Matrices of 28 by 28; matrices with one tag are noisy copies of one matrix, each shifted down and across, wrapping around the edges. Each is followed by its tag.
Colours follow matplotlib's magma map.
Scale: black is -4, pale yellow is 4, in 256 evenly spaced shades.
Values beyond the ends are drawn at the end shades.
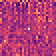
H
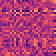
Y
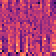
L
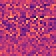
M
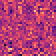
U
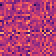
Y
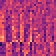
L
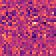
U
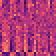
L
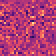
U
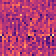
H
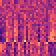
L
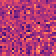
U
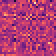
Y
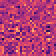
U
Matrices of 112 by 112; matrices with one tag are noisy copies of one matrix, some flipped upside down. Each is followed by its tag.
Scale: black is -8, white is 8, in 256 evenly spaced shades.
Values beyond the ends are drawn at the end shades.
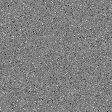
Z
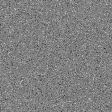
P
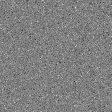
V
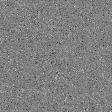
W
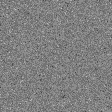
P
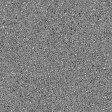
Z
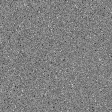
W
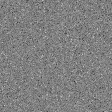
V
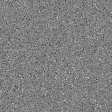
W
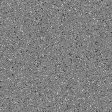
P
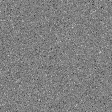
W
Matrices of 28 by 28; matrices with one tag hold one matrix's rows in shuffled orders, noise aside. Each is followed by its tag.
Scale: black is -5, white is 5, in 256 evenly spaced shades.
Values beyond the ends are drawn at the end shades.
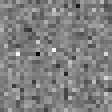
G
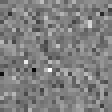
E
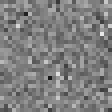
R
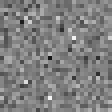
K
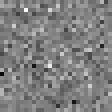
E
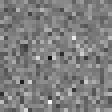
K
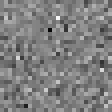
R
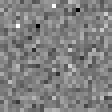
G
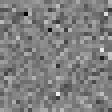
R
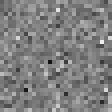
R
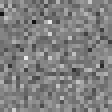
E
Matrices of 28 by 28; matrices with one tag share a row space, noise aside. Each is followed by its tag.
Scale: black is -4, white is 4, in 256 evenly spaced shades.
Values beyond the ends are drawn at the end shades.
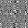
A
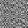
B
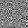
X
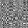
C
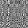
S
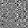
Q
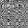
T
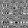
C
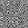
S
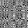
B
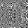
X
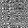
T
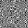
A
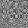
C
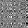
X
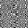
A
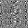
A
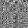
C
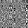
X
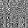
S
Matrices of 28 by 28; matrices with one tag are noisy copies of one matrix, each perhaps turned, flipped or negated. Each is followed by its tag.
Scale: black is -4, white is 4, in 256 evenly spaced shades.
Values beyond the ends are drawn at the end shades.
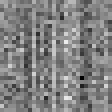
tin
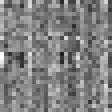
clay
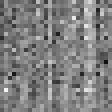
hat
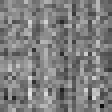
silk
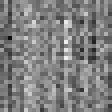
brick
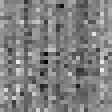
brick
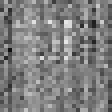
brick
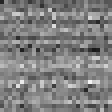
silk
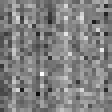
silk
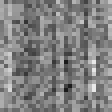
brick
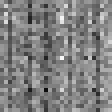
silk
